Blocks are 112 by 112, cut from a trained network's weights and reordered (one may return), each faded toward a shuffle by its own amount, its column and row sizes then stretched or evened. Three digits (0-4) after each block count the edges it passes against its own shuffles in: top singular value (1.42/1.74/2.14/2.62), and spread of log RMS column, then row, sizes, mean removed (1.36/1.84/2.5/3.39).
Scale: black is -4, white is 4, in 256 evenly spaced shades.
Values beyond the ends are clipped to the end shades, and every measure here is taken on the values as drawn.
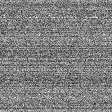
3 0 1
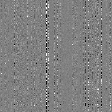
3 4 0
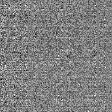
1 4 1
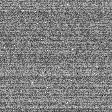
3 0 0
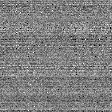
3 2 3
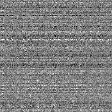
4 3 3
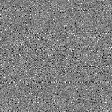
3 0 2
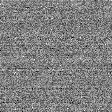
1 1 2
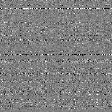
3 2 4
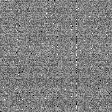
1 3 0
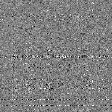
1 2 3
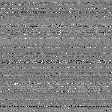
2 0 4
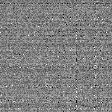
2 2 2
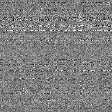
1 2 4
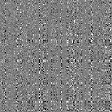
4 4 2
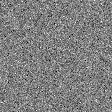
0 0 0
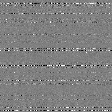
3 0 4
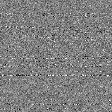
1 0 3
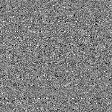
0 0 3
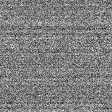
2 2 1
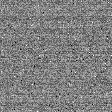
1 1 1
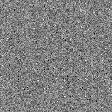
1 1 0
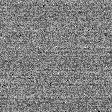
1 0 1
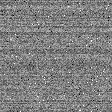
2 0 0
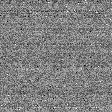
1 0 2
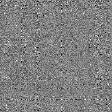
0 3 3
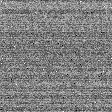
3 0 0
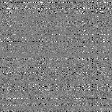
1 2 4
